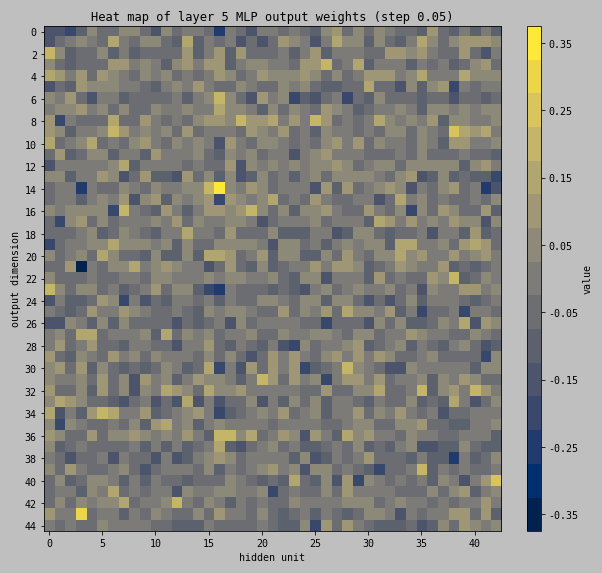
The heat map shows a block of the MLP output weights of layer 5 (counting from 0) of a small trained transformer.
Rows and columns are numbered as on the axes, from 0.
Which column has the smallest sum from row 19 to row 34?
16
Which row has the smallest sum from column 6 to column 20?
33
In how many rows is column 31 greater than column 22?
20
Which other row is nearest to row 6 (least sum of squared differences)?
37
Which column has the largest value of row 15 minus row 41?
21
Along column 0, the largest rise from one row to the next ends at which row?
2
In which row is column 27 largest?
1
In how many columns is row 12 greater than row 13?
21
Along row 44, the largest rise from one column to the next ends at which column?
26
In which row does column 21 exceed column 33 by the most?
30
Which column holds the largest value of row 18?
13
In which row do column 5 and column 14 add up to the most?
34
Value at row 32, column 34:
0
